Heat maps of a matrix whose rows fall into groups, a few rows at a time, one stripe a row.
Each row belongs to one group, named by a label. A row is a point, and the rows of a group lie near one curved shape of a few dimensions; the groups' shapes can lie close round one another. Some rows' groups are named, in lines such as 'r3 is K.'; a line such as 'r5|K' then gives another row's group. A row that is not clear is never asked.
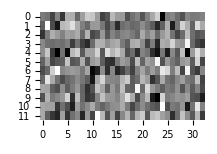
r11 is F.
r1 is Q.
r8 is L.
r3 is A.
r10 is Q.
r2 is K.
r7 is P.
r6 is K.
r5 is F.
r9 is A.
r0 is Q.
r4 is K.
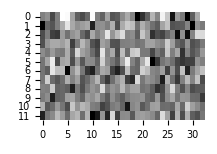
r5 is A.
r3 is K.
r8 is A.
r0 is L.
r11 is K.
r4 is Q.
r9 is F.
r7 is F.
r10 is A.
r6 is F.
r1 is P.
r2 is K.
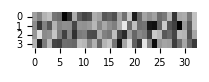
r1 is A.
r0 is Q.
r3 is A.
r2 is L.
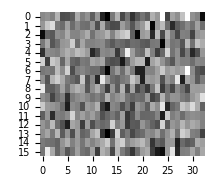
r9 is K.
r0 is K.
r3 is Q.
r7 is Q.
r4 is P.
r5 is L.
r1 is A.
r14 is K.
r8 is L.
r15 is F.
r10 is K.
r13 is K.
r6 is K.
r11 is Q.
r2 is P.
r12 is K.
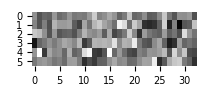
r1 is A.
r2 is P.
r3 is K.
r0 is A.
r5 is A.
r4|K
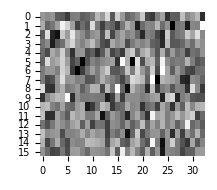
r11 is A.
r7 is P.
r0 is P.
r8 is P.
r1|L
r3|Q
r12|K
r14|A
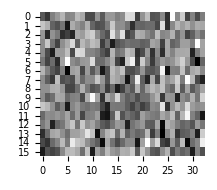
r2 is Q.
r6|K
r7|A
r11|K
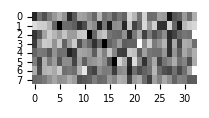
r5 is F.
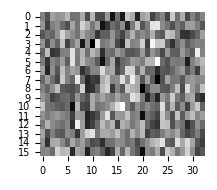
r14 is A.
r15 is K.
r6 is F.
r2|P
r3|F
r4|Q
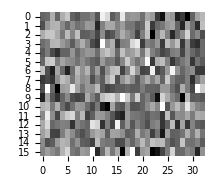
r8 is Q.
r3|Q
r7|P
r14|F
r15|F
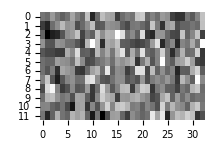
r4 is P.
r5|A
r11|A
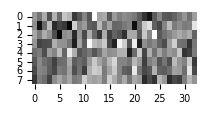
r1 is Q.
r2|K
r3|F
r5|P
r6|P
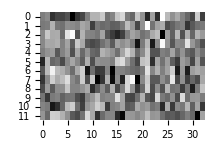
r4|A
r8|P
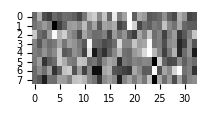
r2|L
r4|F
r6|K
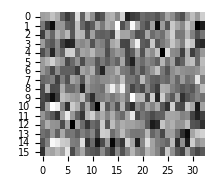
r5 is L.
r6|Q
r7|K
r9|P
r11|F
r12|A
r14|F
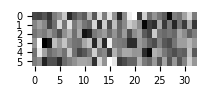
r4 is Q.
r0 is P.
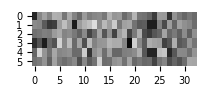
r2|F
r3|P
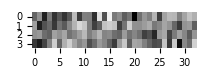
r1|Q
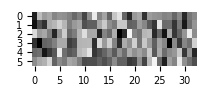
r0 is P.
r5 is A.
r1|P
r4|F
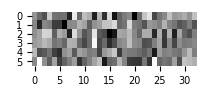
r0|Q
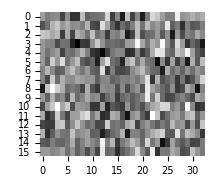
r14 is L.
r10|K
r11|A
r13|A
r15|P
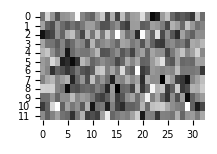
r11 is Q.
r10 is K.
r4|K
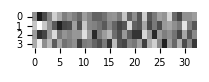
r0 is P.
